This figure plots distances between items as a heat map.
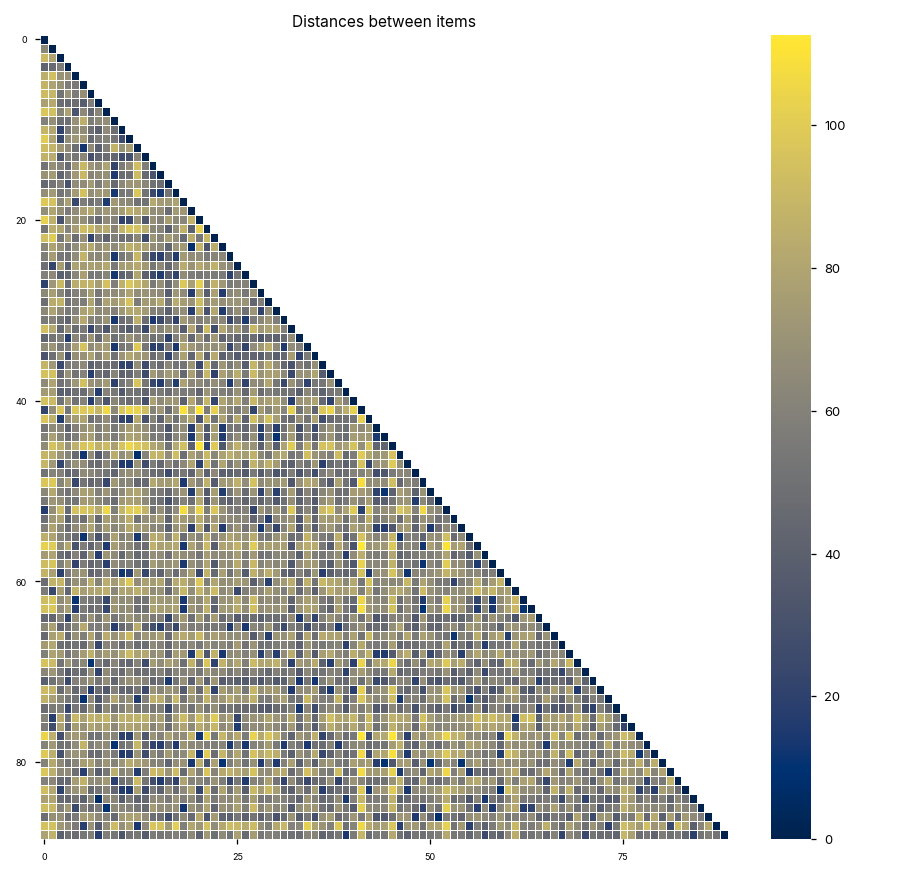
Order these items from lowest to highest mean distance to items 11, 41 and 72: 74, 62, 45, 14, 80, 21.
74, 14, 62, 80, 21, 45
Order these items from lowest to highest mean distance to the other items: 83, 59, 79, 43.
43, 59, 83, 79
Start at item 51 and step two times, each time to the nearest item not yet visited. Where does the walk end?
48
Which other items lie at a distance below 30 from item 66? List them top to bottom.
29, 53, 60
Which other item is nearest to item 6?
69
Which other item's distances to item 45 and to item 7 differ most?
84
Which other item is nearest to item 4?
62
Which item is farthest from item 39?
41
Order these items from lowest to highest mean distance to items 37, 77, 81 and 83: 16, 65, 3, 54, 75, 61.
65, 3, 16, 54, 61, 75
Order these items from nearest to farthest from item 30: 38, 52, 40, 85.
38, 85, 52, 40
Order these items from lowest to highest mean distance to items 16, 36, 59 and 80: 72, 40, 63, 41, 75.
72, 40, 63, 75, 41
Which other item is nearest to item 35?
71
